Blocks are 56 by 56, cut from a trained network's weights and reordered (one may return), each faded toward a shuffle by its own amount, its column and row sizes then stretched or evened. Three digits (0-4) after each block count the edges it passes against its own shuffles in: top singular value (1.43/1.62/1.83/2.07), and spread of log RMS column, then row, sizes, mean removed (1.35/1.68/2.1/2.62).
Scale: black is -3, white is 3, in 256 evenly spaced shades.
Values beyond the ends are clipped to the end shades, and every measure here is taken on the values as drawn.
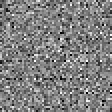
2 2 2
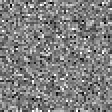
0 0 1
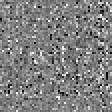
1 3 2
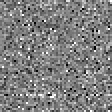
0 1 0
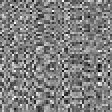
4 4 0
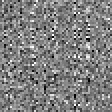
3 4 0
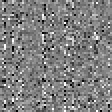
0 4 2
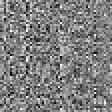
4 4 0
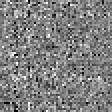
0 2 3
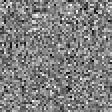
2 1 1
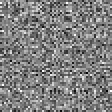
4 1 2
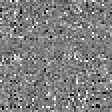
0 2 3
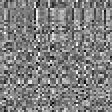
4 4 0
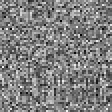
2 0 0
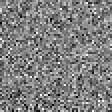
1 0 1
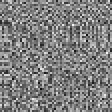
4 0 1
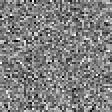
2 0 2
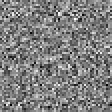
3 0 3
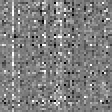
2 4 3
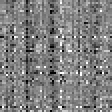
4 3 4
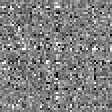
1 3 4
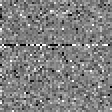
2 0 2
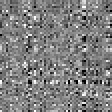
4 4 4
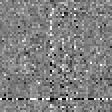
3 1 2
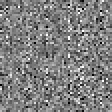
1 4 1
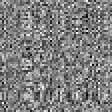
4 3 1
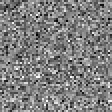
0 1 0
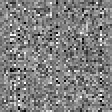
2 4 2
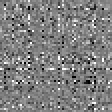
0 4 4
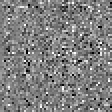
0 3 1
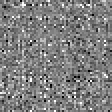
0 2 3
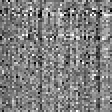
3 0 3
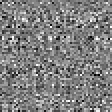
3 1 4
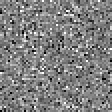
0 1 1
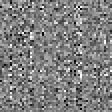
2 4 2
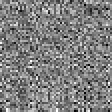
4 2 2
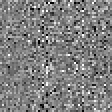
1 3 2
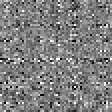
3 3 4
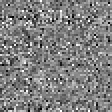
0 2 3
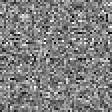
2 0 3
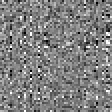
2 4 2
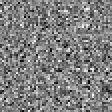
2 1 2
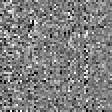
1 4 2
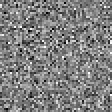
1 0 1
